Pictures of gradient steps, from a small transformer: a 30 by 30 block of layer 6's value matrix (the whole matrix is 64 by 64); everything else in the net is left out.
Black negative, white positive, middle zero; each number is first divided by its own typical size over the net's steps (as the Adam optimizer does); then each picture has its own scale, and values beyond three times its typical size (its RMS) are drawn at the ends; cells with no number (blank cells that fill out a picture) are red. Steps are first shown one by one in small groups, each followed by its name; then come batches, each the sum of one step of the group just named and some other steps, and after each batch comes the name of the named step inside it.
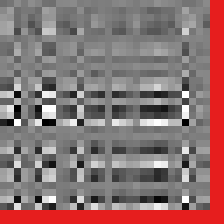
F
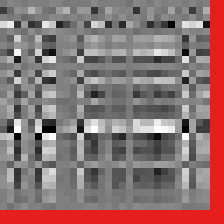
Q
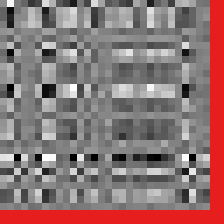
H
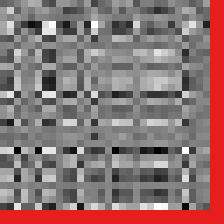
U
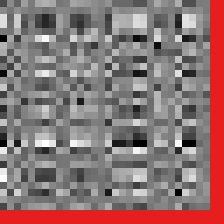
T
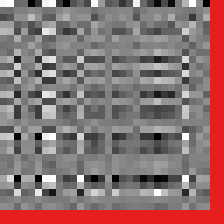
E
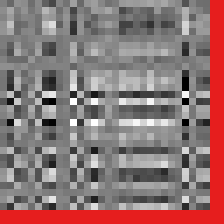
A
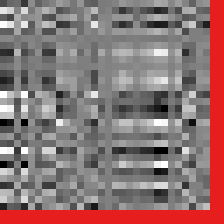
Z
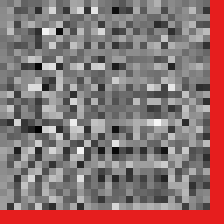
F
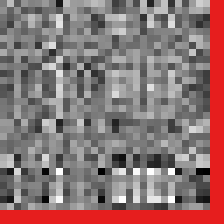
H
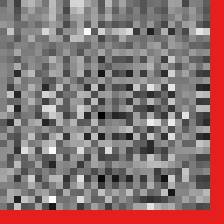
F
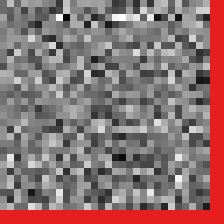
Q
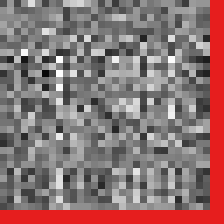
U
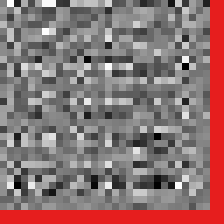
E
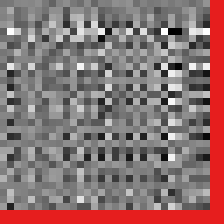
U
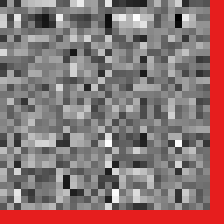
T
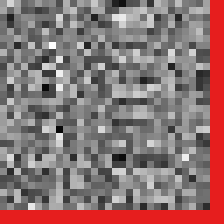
H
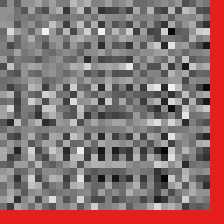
F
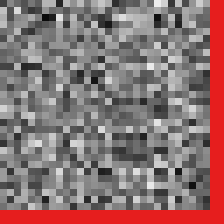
Z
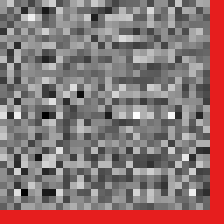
H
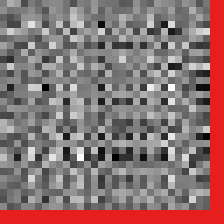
H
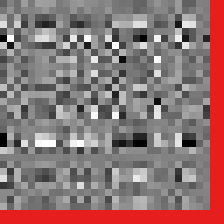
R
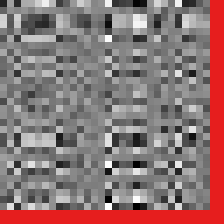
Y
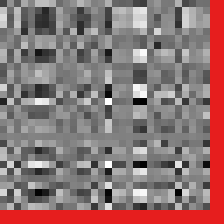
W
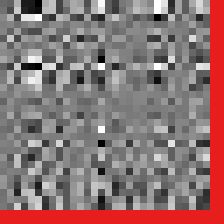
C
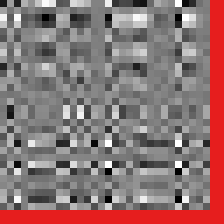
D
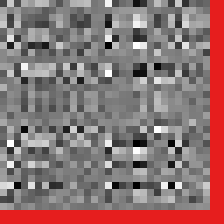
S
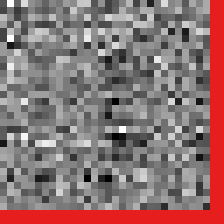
R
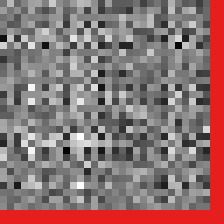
R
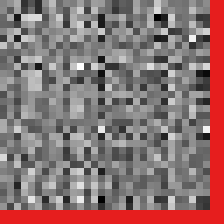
C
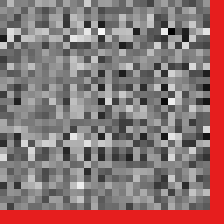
R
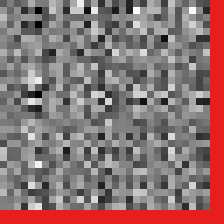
W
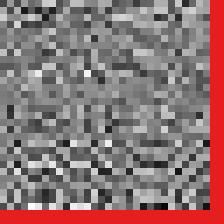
D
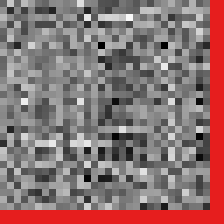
R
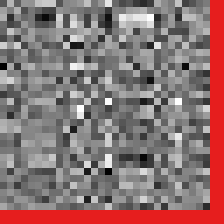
D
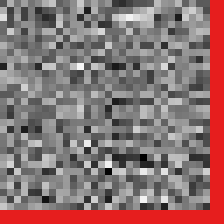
D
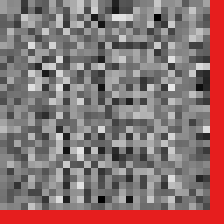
C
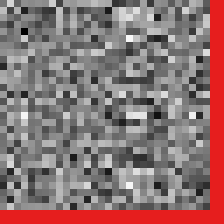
W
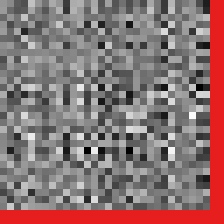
Y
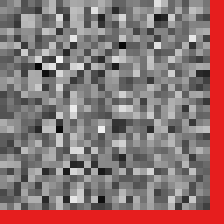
C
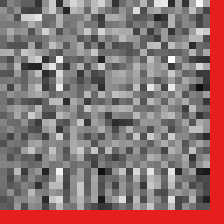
C
